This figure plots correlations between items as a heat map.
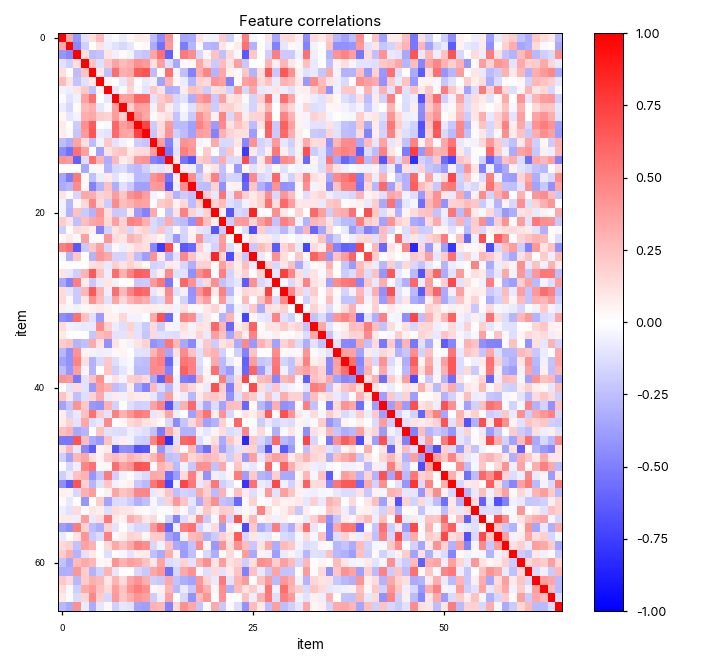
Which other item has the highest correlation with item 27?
29
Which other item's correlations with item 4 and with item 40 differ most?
11
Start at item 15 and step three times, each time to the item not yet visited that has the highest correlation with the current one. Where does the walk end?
25
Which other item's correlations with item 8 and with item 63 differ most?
22
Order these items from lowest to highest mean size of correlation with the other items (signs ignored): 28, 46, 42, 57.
57, 28, 42, 46
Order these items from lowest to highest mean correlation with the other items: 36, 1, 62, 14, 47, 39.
47, 1, 14, 39, 36, 62
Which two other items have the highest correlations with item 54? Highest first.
26, 60
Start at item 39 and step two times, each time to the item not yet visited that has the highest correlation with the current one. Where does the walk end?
14
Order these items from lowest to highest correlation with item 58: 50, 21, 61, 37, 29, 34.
37, 61, 34, 50, 29, 21
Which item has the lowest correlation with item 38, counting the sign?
24
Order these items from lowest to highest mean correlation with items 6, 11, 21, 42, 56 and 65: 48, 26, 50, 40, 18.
26, 40, 18, 48, 50
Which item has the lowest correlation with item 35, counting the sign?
50
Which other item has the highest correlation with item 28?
51
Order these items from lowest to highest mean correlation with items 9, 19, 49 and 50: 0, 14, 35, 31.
35, 0, 14, 31
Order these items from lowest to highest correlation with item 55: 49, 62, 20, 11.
20, 11, 49, 62
